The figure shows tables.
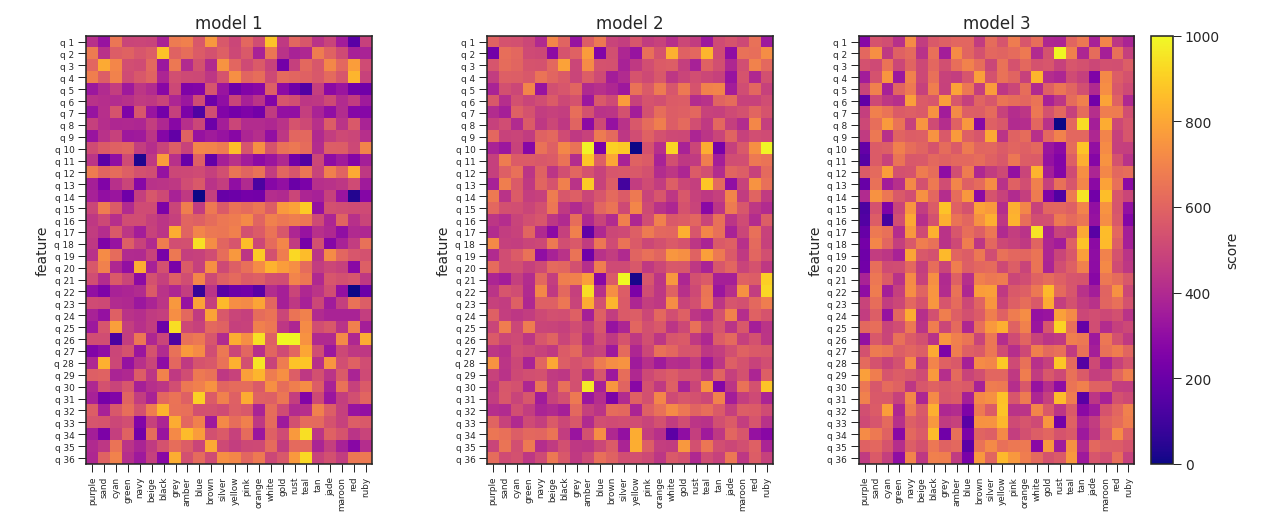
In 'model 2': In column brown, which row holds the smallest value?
q 31
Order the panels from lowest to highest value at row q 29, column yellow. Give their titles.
model 2, model 1, model 3
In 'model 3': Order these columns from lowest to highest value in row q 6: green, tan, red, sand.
green, sand, red, tan
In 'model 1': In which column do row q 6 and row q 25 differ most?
grey
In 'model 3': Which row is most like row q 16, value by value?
q 15
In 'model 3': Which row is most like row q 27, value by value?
q 7
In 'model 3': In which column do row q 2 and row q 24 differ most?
grey
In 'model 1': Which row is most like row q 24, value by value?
q 35
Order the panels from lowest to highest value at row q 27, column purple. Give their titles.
model 1, model 2, model 3
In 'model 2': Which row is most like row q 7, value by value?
q 27
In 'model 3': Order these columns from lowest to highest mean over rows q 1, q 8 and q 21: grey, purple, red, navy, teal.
purple, grey, red, teal, navy
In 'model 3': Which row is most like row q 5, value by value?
q 9
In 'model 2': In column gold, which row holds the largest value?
q 17
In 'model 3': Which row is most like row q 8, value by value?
q 14
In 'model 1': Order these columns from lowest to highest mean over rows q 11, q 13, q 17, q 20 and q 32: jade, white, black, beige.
jade, beige, white, black
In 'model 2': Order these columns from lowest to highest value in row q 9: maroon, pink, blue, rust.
rust, maroon, pink, blue
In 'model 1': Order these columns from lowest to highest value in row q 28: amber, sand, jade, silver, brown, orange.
amber, brown, silver, jade, sand, orange
